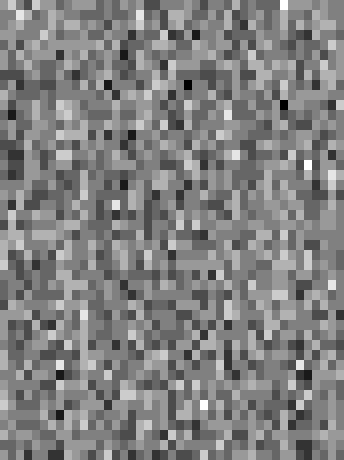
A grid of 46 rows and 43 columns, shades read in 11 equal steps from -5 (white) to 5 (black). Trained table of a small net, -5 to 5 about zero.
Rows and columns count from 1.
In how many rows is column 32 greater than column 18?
25
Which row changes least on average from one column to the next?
23
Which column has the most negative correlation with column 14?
38
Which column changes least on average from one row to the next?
31
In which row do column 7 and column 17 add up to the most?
46
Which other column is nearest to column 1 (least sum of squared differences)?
12
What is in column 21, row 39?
2
